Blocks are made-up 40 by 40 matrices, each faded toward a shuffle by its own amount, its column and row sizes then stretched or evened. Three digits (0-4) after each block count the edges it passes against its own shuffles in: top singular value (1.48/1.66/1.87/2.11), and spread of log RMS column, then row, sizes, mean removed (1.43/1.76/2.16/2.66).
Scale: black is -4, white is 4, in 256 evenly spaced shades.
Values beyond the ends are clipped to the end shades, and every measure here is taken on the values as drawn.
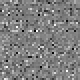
0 0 3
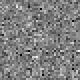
1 1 1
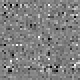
0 1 2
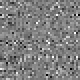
3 0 2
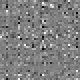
0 3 2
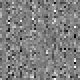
0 4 0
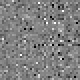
1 1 1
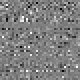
1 1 4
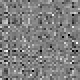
4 2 1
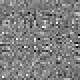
2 0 2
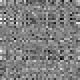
4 2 3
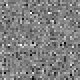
0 1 2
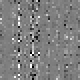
3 4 0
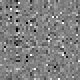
2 2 0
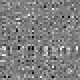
3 2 2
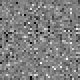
1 1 0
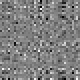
4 3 3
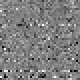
2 0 2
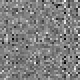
3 2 1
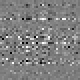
3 1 4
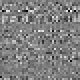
3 0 4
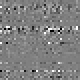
1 2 4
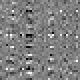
4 3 2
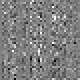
3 4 0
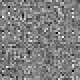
1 2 0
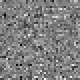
0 0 2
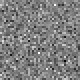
1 0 0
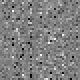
0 3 0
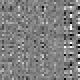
4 4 0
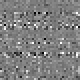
1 1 4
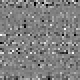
0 0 4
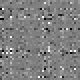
0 3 3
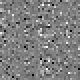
0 3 0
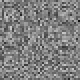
3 0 0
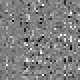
2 3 0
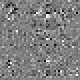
2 2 2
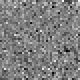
0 0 1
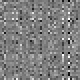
4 4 1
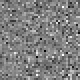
1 1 0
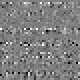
1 0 4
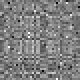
4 0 0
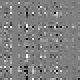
1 4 3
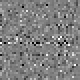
2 1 2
